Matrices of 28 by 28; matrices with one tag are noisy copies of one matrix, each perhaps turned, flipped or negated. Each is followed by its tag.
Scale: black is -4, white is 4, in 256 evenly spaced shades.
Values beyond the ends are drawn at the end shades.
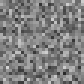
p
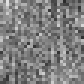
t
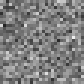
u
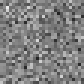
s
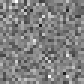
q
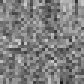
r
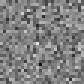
s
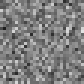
q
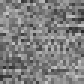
t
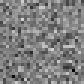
p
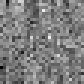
r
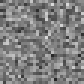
p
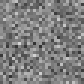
s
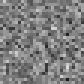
p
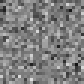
p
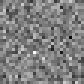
u
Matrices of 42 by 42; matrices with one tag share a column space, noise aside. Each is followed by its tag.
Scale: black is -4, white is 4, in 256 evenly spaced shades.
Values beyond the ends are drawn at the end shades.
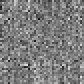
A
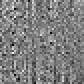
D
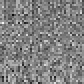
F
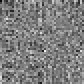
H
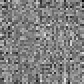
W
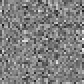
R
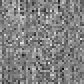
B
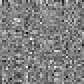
H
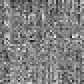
B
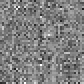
W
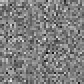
R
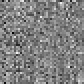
D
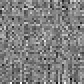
W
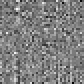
D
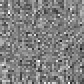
F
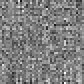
W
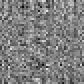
A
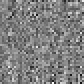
D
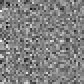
R
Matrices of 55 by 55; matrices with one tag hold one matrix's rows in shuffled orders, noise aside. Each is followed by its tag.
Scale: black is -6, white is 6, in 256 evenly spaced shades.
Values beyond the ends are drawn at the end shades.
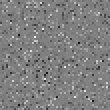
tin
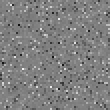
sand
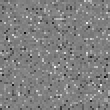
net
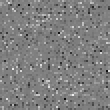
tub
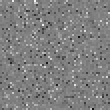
tin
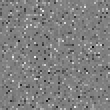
tin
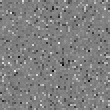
sand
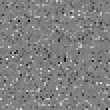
tub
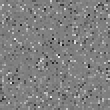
sand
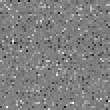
tub
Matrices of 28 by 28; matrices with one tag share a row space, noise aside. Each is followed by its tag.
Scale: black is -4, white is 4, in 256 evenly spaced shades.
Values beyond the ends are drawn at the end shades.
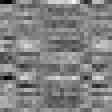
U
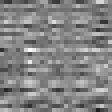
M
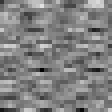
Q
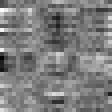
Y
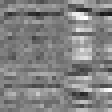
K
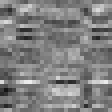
U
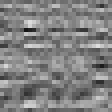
M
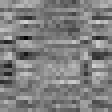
U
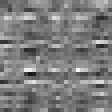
M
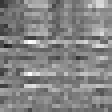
M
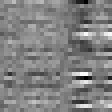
K
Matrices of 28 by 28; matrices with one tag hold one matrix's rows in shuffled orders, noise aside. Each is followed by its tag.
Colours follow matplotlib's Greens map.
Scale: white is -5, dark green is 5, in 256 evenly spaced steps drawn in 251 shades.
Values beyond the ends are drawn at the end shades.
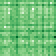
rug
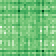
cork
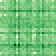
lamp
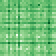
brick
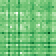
brick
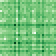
lamp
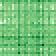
cork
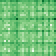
rug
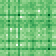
brick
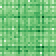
cork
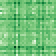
lamp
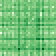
cork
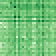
lamp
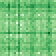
brick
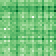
rug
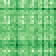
rug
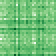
lamp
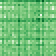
cork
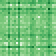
brick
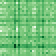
lamp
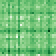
brick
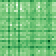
brick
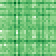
lamp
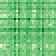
lamp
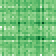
cork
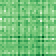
cork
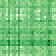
brick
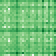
rug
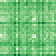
lamp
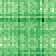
cork
